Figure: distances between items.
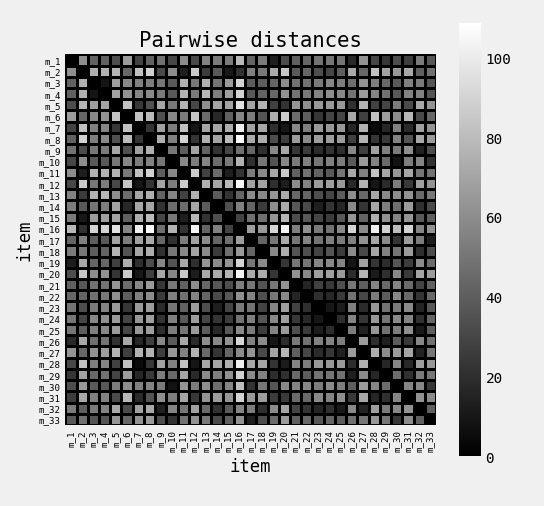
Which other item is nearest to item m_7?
m_28
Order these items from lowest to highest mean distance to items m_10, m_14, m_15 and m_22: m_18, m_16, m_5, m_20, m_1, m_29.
m_18, m_1, m_29, m_16, m_5, m_20
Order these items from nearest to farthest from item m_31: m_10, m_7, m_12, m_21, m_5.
m_7, m_12, m_5, m_21, m_10
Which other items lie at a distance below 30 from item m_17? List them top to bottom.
m_10, m_30, m_33
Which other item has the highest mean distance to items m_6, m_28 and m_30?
m_16
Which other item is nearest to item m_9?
m_32
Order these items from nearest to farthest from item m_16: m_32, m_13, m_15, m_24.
m_15, m_13, m_24, m_32
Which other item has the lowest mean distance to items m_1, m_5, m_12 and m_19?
m_26
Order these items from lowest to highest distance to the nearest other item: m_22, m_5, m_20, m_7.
m_7, m_20, m_22, m_5
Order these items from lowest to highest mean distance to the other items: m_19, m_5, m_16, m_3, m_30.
m_19, m_30, m_3, m_5, m_16
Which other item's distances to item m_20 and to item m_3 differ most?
m_4
